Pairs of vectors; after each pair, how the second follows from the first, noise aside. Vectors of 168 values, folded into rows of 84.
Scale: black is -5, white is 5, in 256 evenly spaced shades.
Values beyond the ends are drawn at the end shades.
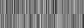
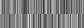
reversed, negated.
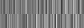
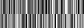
scaled up.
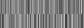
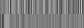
partly zeroed.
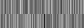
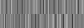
reversed, negated, partly zeroed.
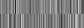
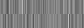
reversed, negated, shrunk.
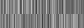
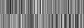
reversed, negated.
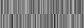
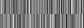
reversed, negated.
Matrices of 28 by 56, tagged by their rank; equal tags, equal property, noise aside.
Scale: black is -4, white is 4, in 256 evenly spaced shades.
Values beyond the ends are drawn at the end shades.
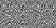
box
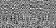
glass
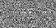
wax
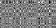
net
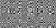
box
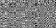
glass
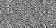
wax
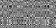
net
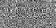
glass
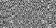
wax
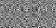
box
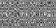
box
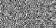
wax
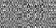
net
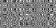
net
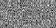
glass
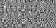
glass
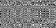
net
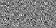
glass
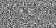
wax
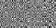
box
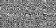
glass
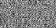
wax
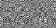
box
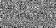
wax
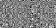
glass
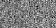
wax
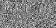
wax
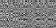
box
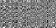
box
